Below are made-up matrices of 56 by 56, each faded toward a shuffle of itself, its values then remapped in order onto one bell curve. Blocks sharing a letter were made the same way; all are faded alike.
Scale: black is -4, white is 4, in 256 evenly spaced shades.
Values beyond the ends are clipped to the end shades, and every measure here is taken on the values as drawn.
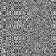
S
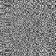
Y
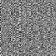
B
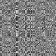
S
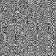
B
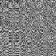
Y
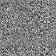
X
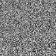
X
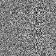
X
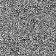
X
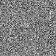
X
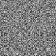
Y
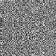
B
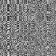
S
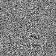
X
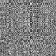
Y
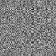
Y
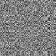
Y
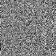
X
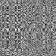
S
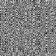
B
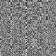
B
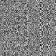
B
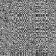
B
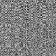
Y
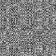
Y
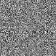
X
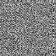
B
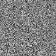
X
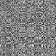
Y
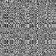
S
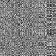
S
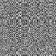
S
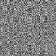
Y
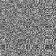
Y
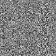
X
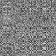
Y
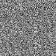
X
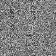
X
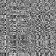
S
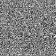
X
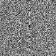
X
